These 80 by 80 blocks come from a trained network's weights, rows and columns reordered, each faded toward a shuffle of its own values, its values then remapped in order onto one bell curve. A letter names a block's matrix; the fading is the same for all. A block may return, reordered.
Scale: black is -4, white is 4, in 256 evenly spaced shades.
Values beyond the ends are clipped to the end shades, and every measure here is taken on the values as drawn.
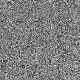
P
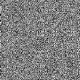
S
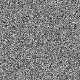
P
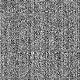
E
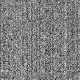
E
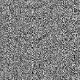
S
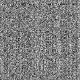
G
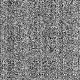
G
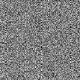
S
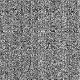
G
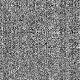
G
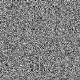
P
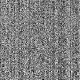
E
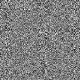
S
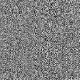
S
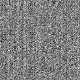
G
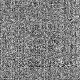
G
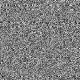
P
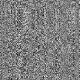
S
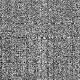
G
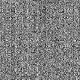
G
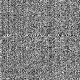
G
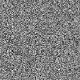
S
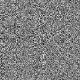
S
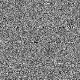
P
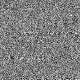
P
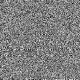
P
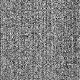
E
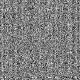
G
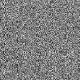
S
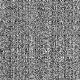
E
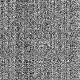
E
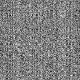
E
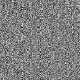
S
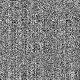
G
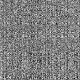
E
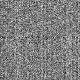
G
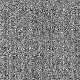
G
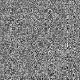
S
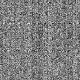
G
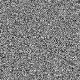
P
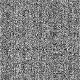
G
